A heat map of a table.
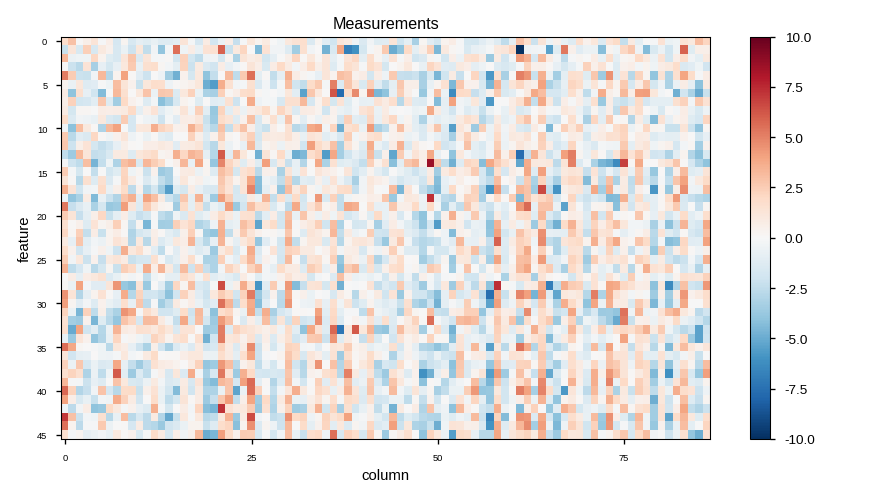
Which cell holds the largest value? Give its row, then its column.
14, 49
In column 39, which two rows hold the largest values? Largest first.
33, 6
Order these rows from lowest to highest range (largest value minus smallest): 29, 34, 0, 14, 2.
0, 2, 34, 29, 14
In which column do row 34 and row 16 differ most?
85
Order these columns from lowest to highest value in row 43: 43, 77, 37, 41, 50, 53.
50, 43, 53, 41, 37, 77
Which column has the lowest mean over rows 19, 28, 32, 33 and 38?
37
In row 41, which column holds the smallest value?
79
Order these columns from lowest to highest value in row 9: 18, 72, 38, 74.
72, 74, 18, 38
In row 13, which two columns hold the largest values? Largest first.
21, 68
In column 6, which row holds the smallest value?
19
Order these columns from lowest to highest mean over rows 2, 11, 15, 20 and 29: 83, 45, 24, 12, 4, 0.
45, 12, 4, 24, 83, 0
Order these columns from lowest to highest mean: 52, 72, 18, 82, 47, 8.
52, 72, 47, 82, 18, 8
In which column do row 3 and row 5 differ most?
36
